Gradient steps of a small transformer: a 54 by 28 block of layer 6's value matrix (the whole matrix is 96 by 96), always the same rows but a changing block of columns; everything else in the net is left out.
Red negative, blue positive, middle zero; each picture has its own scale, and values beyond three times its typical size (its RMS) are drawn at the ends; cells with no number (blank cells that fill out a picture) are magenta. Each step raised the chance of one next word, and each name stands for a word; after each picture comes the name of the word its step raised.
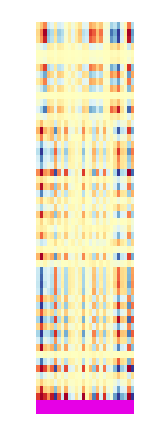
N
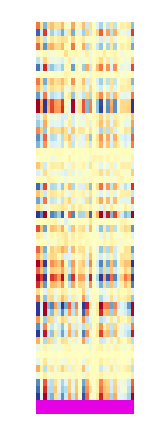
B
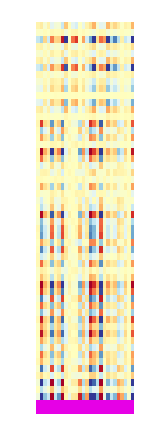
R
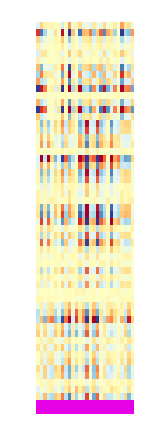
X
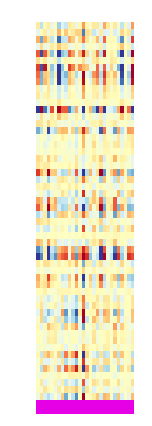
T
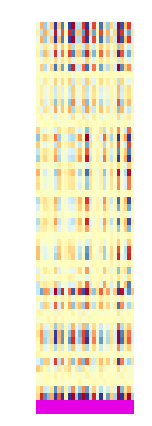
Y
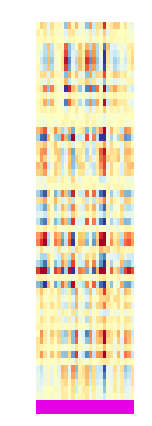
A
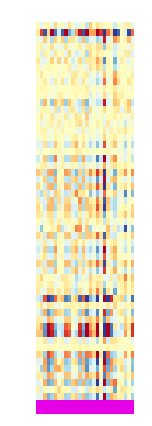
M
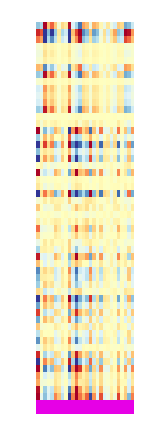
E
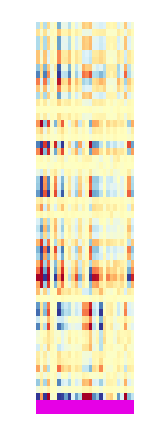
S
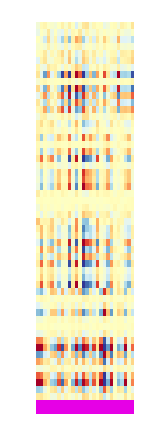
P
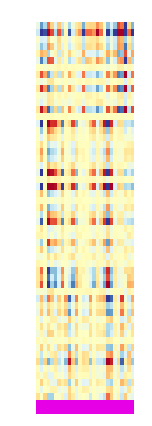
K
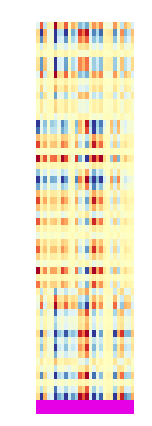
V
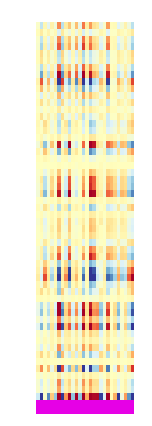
S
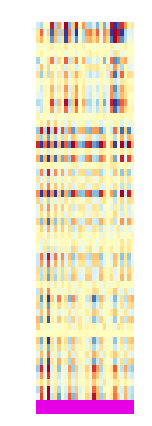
E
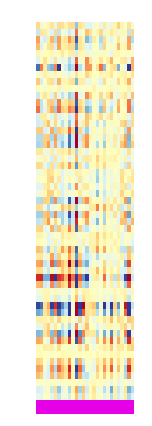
B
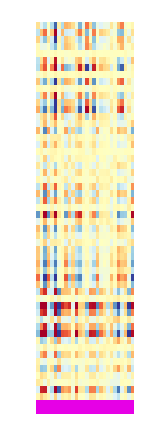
B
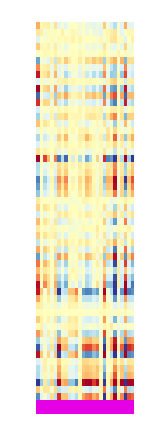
P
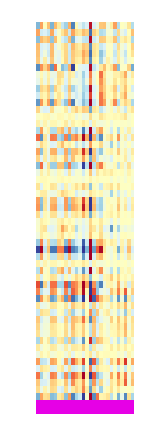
Y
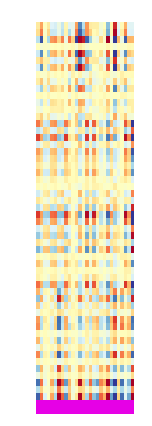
R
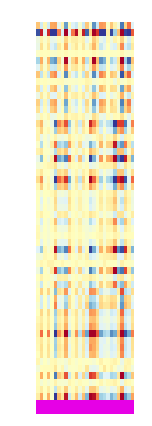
V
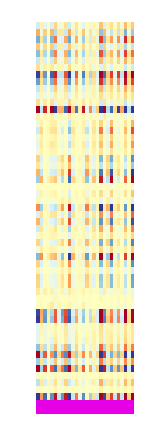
T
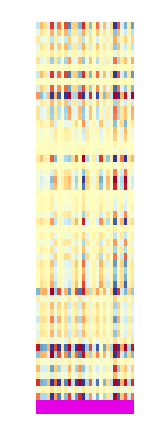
P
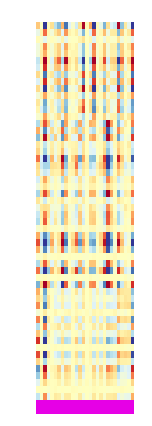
A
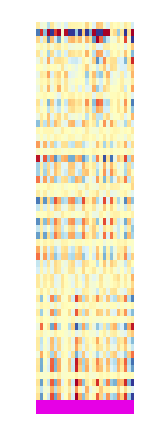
M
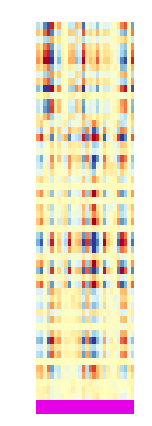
A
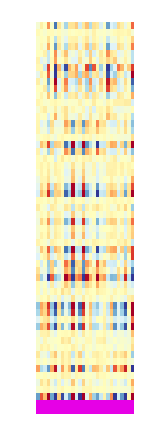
S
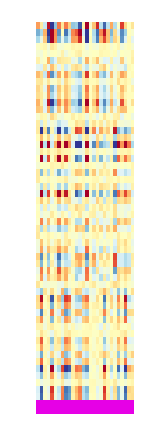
E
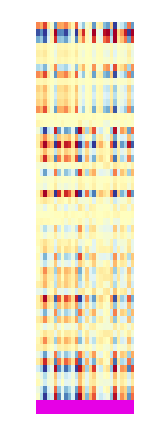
E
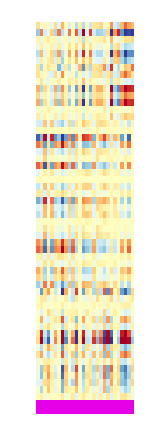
Y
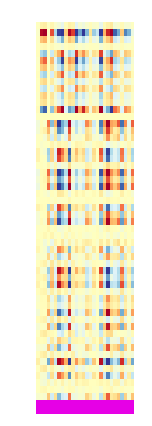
K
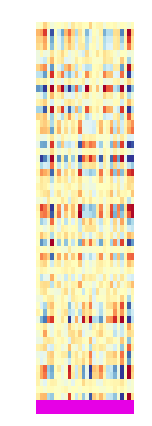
X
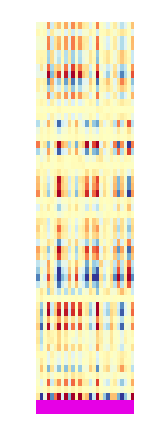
S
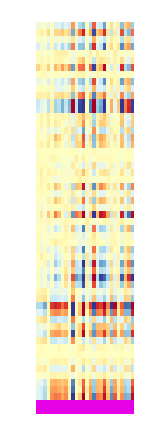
B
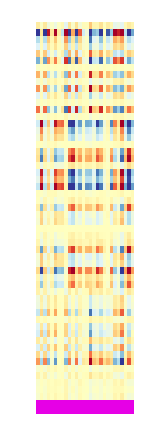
K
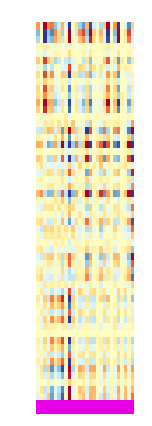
E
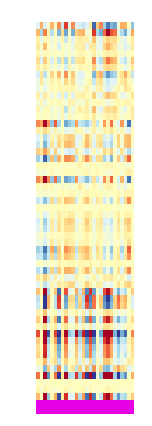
V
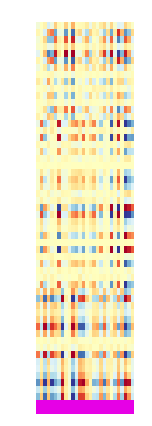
R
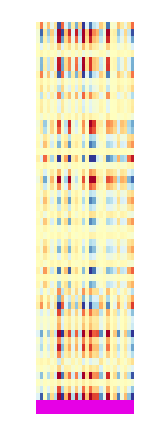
V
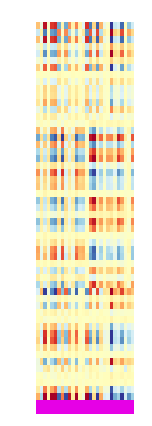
Y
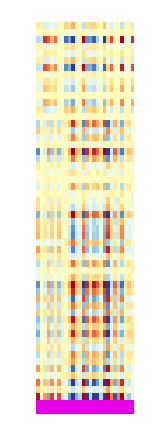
R
